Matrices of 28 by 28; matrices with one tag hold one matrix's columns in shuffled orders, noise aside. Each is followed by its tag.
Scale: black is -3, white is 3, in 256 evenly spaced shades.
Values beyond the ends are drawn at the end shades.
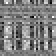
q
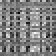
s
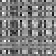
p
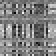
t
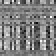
q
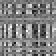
t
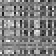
p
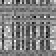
q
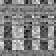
q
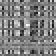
p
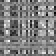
p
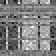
q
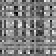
p
